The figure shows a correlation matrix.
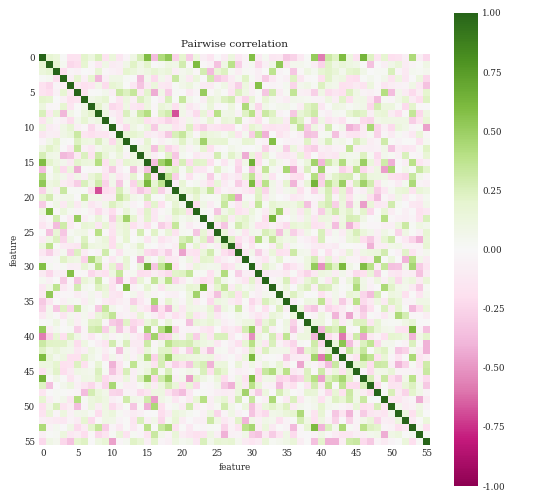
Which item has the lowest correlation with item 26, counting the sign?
54
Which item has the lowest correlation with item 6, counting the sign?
48
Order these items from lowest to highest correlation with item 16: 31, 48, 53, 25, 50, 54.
31, 53, 48, 25, 54, 50
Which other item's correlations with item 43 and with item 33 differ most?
40
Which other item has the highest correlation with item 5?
23
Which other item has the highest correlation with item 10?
47
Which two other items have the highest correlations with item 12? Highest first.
33, 23
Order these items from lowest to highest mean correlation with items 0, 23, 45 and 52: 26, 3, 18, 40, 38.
3, 40, 26, 38, 18
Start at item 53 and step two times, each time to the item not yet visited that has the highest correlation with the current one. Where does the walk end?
18
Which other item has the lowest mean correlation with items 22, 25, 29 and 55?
10
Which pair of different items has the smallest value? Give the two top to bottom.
8, 19
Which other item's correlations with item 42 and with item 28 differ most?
24
